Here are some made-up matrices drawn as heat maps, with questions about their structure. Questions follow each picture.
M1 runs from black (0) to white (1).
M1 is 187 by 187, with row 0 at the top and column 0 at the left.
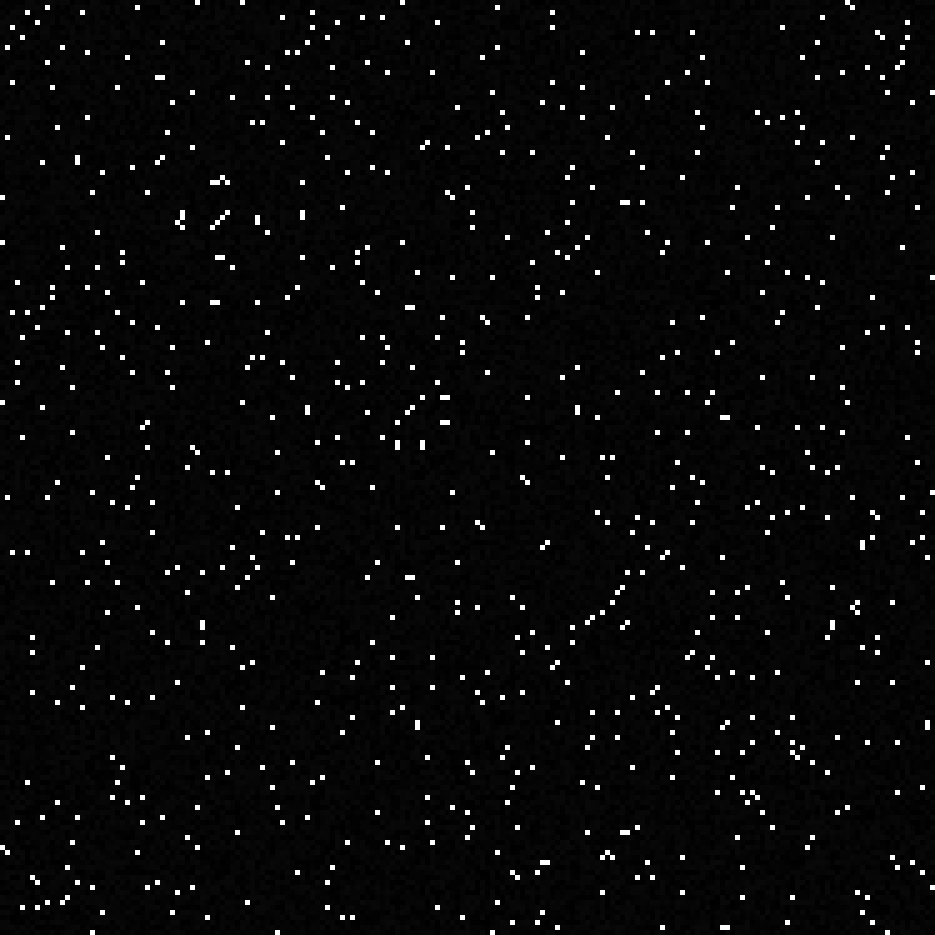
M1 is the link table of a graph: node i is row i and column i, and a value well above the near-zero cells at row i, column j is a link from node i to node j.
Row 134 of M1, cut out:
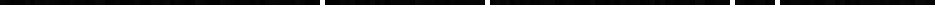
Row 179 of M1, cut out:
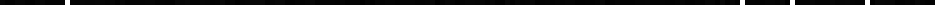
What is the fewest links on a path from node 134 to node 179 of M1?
7
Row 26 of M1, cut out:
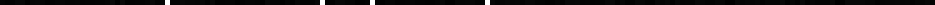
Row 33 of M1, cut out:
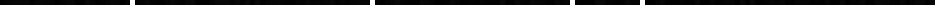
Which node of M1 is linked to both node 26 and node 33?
node 74
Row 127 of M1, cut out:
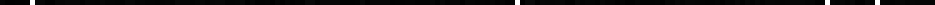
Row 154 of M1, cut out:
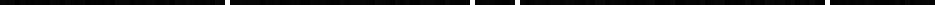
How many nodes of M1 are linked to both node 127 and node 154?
2
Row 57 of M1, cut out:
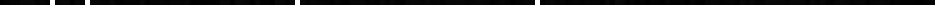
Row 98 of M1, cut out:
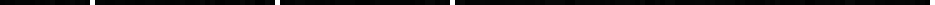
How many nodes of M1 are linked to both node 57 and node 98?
0
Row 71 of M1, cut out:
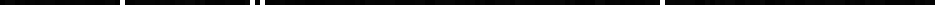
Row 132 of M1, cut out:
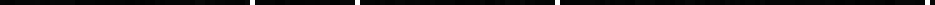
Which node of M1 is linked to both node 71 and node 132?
node 50
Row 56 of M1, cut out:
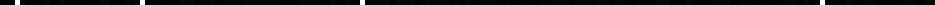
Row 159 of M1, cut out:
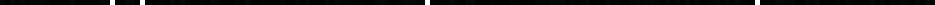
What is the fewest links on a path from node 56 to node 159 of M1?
2
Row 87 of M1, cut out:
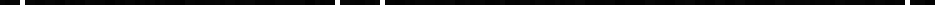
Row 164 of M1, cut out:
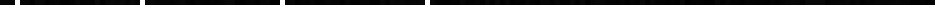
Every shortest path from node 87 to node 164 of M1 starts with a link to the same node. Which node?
node 76
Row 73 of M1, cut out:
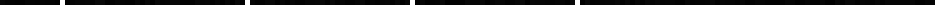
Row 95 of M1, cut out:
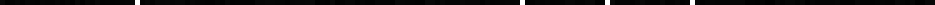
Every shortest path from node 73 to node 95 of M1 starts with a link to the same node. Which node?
node 12
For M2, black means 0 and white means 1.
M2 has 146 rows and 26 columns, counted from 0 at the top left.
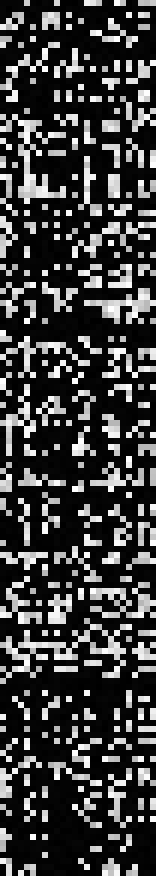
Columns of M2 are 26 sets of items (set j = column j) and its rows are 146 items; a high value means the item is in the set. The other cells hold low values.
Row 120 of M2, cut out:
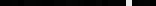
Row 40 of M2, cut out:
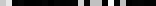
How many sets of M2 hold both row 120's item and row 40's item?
0
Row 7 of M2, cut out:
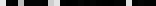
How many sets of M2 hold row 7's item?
5
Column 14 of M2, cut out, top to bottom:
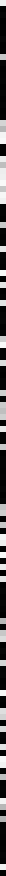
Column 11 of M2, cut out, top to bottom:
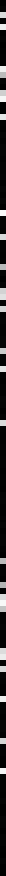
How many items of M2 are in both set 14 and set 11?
0
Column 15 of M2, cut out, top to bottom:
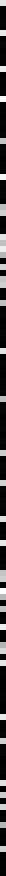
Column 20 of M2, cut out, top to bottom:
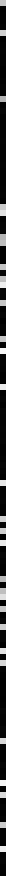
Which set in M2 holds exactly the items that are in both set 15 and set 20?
16
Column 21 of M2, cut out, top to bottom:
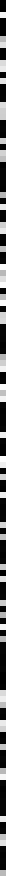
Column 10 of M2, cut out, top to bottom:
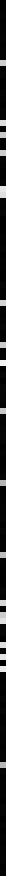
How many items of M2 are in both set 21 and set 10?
7
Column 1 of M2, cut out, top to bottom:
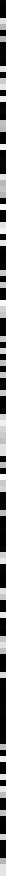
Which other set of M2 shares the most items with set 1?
18
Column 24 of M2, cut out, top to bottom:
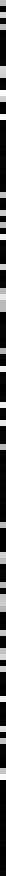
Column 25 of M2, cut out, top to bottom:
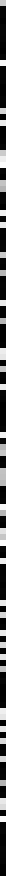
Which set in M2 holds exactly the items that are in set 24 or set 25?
23
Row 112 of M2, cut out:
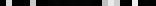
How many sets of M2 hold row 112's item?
6
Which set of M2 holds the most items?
4
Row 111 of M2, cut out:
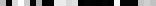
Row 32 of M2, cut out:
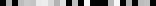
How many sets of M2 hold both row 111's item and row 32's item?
9
